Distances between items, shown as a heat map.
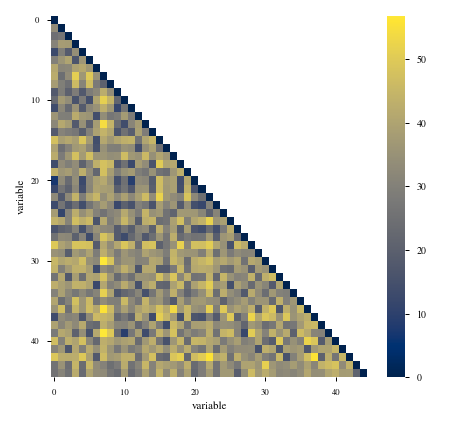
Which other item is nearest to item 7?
8
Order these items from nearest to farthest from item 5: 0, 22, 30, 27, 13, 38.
27, 13, 38, 0, 30, 22
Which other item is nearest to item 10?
39
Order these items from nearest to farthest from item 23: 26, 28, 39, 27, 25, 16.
26, 27, 39, 16, 25, 28
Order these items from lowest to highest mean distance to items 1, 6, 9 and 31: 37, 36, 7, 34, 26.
26, 34, 7, 37, 36
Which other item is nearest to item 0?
20
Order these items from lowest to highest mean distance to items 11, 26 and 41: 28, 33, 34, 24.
34, 24, 33, 28
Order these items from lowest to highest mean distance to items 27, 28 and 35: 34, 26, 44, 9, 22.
9, 34, 26, 44, 22
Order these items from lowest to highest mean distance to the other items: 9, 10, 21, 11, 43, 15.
9, 11, 21, 10, 43, 15
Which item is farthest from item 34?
7
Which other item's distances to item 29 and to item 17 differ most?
36
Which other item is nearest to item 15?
6
